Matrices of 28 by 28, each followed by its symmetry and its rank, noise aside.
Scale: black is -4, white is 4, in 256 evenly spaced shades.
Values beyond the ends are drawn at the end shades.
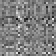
antisymmetric, rank four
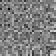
symmetric, rank four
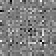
symmetric, rank five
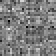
no symmetry, rank four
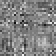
symmetric, rank three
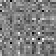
symmetric, rank three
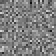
no symmetry, rank five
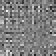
antisymmetric, rank four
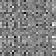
no symmetry, rank three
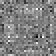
symmetric, rank four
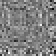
antisymmetric, rank four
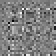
antisymmetric, rank four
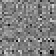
symmetric, rank three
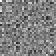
symmetric, rank four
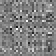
no symmetry, rank four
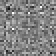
no symmetry, rank four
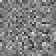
symmetric, rank four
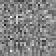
no symmetry, rank five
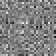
no symmetry, rank three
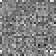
symmetric, rank four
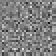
antisymmetric, rank four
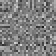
no symmetry, rank three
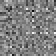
no symmetry, rank three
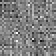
no symmetry, rank four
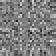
antisymmetric, rank four
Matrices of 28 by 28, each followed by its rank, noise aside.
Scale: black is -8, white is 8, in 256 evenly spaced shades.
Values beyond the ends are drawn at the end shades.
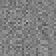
four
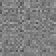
four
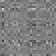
three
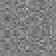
four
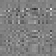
three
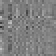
three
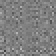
three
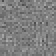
five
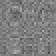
four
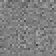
six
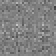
five
